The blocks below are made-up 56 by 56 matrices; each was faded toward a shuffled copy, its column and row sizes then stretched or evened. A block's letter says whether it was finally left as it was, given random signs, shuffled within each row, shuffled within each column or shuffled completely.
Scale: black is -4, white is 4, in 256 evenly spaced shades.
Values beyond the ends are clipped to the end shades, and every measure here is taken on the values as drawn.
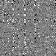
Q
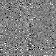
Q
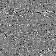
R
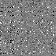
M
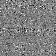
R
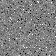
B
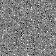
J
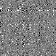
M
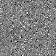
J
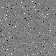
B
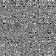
Q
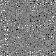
M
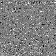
R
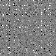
M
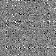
M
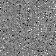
J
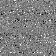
R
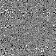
M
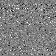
R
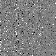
J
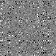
Q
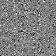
J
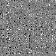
M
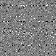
Q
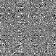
Q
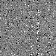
J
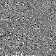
M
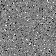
B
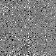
M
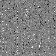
J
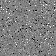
B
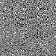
Q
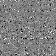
R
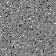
B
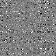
M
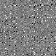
Q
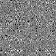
Q
